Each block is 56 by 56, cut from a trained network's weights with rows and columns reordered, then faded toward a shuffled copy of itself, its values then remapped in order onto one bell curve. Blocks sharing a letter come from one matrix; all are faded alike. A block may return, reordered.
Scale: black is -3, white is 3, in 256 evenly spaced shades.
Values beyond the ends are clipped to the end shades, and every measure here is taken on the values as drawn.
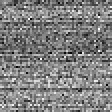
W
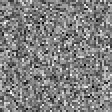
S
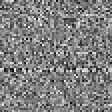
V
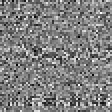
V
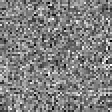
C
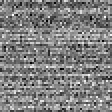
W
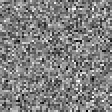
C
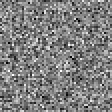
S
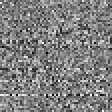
V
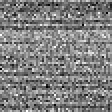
W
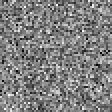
S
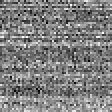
W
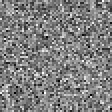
S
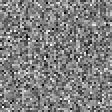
S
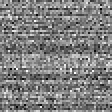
W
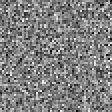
S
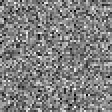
C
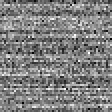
W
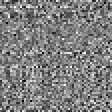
V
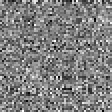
V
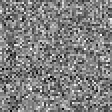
S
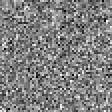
S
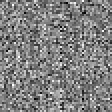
C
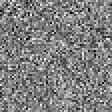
S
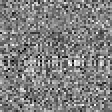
V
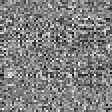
V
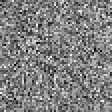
S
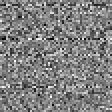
V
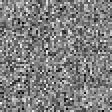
C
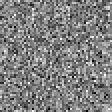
C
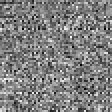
V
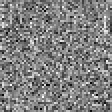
C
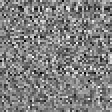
V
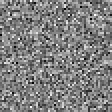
S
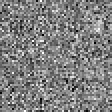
C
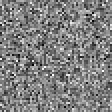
S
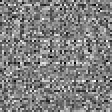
V
